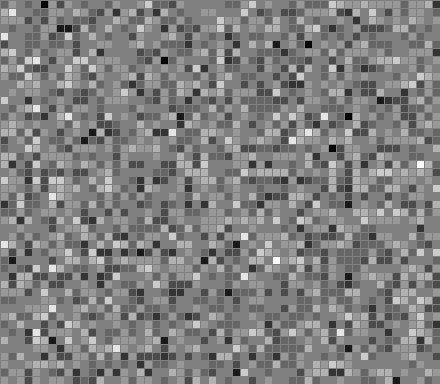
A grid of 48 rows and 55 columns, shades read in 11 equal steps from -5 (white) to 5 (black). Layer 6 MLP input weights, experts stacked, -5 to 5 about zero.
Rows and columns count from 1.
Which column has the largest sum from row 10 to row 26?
44
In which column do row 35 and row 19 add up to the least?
4
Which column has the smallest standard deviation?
17
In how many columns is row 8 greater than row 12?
21
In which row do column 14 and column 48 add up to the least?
22
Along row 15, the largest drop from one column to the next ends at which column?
45
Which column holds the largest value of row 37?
29
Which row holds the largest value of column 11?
18
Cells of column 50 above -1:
27
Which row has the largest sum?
13
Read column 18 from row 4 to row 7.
-3 -1 -2 2
